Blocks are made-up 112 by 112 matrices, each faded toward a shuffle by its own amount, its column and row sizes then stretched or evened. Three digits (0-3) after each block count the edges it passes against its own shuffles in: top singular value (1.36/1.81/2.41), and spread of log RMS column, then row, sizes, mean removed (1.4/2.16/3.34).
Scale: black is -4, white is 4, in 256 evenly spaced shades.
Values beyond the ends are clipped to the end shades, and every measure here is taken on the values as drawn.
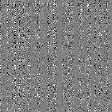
0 3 2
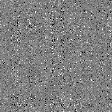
1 2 1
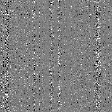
1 3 1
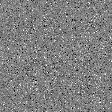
0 1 0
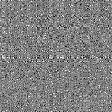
3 0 2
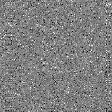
2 1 0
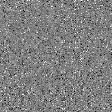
2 1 1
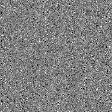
0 2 0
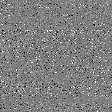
0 0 2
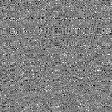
3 0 2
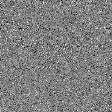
1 1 1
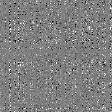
0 3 2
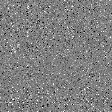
1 1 1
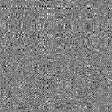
3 2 2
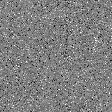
1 0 0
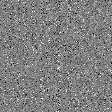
0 2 0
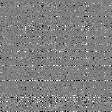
2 2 3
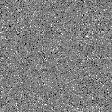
2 1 0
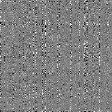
2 3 2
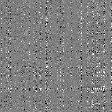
2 3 2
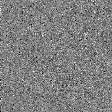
1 1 0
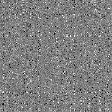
2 2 1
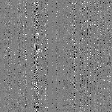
1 3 1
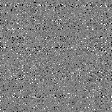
2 1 2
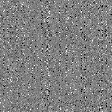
2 2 0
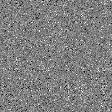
1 1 1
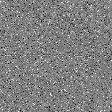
2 0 0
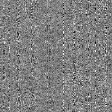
2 3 0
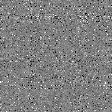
2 1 2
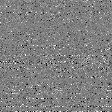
0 0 2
